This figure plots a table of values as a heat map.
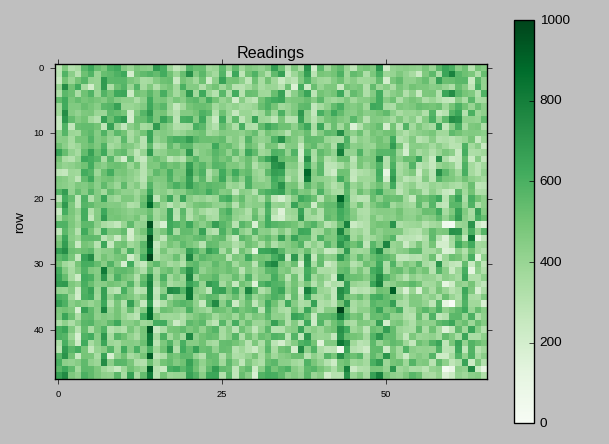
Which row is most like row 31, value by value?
45
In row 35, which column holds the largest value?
20
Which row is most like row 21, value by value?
38
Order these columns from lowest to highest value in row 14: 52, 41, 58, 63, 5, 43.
63, 41, 52, 43, 5, 58
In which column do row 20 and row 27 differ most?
58
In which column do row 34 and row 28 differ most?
51
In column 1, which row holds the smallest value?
16
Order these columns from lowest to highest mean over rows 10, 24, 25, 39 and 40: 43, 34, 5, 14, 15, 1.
15, 34, 5, 1, 43, 14
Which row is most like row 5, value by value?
19
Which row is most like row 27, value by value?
44
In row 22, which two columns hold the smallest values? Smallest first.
34, 0
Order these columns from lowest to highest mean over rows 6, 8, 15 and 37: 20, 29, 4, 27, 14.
29, 27, 4, 20, 14
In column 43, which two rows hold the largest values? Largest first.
37, 20
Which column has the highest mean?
14
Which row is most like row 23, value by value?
22
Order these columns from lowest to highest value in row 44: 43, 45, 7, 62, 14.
62, 45, 7, 43, 14
